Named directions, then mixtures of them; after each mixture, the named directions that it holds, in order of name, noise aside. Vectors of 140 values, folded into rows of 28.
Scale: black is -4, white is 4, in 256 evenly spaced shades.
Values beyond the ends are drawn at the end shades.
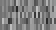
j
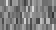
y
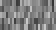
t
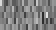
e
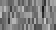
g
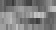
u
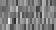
g, j, y.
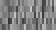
g, j, t.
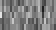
g, t.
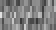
g, t, u.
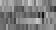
e, u.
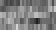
t, u.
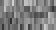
e, t, u.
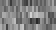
u, y.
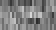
g, u, y.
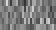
y.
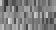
e, u.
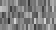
g, t.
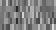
j, t, y.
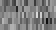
e, j, u.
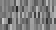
j.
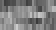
u.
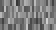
e, j, t.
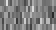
y.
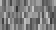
e, t, y.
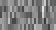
g.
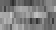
u.
